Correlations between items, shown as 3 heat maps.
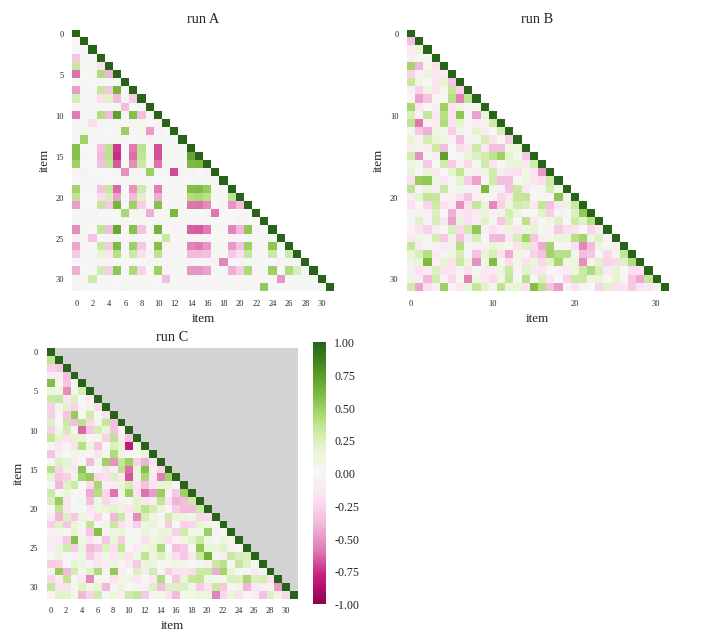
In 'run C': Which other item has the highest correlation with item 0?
4
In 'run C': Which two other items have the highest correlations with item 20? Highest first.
26, 23
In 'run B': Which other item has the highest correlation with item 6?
10
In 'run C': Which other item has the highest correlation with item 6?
23
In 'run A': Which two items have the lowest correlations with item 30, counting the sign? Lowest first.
25, 11
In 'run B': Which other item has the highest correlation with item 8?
24
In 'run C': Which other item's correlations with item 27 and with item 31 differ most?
21
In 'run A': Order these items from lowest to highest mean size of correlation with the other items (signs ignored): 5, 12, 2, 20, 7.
2, 12, 20, 7, 5
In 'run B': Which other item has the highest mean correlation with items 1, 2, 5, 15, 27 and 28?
18
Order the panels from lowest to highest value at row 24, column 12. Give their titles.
run C, run A, run B
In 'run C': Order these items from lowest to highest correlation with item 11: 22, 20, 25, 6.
22, 25, 6, 20
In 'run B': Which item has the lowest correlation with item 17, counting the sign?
16
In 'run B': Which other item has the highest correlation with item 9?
19
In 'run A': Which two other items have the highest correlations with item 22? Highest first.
12, 6
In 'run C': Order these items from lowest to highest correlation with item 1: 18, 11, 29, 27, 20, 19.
27, 29, 18, 11, 20, 19
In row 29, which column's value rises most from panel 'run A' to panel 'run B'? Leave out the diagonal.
14
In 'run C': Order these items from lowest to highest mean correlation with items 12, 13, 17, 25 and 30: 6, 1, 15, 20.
1, 6, 20, 15
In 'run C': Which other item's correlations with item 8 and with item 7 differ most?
14
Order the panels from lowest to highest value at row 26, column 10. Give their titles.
run C, run B, run A
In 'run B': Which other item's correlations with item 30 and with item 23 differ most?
28
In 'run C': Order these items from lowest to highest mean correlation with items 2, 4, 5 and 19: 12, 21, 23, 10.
10, 23, 21, 12
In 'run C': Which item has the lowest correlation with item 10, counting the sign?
12
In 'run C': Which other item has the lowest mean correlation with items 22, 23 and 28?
2
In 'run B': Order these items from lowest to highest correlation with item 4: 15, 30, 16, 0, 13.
30, 13, 16, 0, 15
